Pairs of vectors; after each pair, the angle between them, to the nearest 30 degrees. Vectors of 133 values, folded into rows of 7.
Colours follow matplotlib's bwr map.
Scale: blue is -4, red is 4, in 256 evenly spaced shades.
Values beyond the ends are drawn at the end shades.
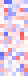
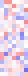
150 degrees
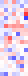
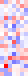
120 degrees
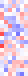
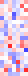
90 degrees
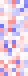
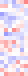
120 degrees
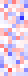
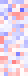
120 degrees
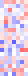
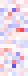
90 degrees
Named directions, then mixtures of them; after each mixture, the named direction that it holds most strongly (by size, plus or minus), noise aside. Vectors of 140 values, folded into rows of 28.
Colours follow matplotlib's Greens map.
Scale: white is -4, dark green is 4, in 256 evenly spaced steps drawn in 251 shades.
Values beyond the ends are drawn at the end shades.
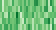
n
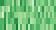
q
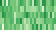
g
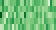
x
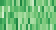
q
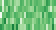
x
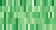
q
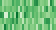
n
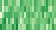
x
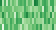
g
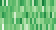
g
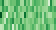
x
